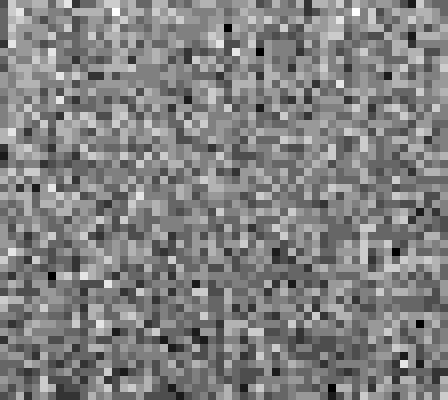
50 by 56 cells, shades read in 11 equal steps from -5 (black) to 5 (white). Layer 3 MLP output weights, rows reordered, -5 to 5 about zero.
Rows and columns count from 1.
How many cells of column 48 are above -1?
32
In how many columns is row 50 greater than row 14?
18
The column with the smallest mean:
10
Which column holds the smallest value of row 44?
22
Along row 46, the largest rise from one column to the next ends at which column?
51
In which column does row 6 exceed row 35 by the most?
2
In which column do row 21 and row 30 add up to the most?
40
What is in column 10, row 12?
1
